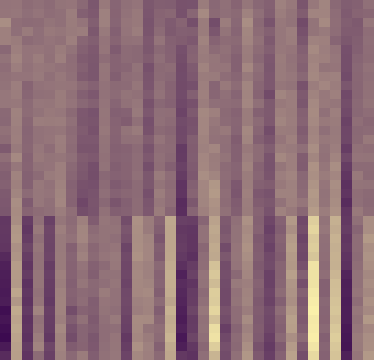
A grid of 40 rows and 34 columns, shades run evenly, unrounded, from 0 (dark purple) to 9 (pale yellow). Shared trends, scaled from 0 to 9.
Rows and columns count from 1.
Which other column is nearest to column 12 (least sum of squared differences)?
21
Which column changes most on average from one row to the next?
20
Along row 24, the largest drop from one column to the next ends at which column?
32
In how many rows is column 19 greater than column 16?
24
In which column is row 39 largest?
29
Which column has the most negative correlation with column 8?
28
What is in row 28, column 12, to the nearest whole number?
2
